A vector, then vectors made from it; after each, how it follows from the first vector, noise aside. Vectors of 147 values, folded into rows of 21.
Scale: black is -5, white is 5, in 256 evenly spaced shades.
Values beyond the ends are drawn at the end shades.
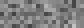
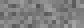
shrunk.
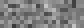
copied.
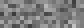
copied.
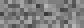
copied.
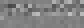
reversed, negated, partly zeroed.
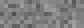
shrunk.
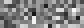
wrapped around, negated, scaled up.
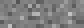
reversed, negated, partly zeroed.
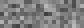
copied.
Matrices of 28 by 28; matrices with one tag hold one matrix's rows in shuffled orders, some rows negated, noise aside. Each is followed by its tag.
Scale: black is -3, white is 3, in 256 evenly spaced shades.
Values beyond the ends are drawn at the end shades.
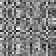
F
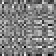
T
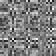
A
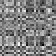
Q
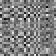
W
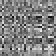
T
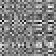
T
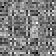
A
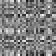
Q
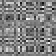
Q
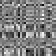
Q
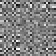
F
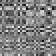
Q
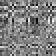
A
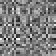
F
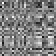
T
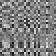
W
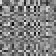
W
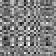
W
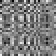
W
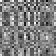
W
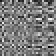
T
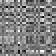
Q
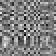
W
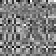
F
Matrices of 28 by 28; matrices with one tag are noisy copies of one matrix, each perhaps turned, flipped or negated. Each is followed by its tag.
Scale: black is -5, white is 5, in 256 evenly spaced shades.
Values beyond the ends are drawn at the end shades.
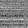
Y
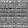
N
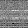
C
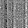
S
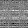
C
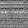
Y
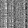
S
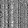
Y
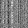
Y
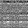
S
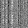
Y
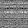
Y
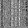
N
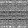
N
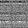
S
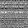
Y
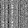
Y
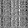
N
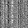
Y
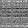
N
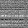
Y
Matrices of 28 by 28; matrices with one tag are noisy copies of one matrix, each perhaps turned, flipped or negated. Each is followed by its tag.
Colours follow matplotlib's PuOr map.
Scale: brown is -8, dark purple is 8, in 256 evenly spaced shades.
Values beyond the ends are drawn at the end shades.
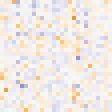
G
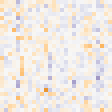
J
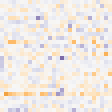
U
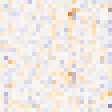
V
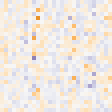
G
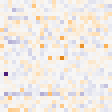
U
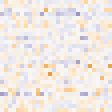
J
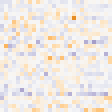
U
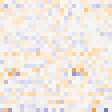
V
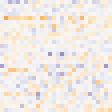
U
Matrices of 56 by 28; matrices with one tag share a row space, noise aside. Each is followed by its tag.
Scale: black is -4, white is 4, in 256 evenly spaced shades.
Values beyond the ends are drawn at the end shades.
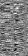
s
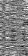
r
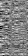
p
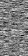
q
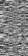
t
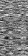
t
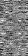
t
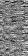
r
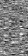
q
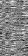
r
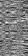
r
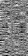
p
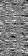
r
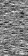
q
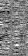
p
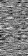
t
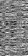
r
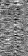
s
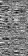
p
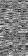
t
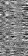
r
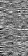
t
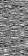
q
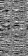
p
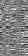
r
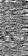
r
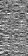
p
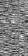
q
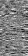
r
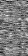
t
